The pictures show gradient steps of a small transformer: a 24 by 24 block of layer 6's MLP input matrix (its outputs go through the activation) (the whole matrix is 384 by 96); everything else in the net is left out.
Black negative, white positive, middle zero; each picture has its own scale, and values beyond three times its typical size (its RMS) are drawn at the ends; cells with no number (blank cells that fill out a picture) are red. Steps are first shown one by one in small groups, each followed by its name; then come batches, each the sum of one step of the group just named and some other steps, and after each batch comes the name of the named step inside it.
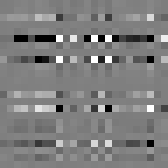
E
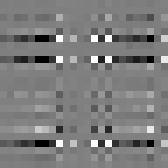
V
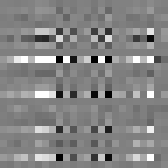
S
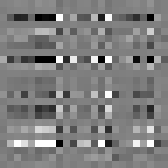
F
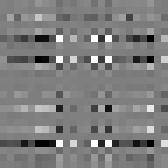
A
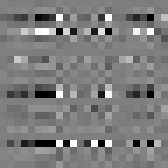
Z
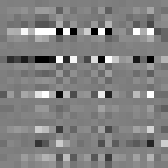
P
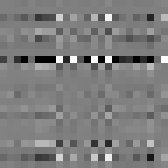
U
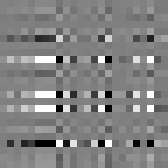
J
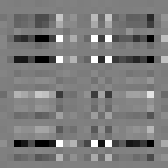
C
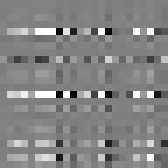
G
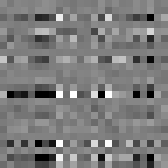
Z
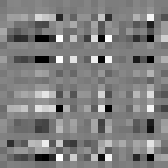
E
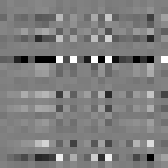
U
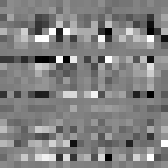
P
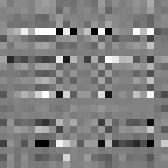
P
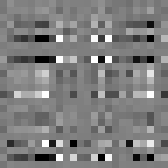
C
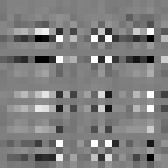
V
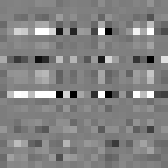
G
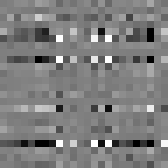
A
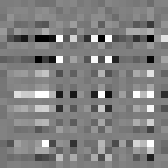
E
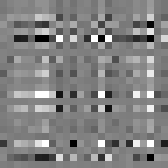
E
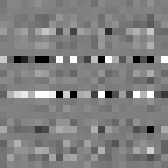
G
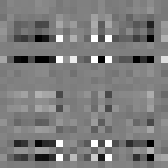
C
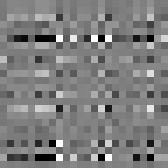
E
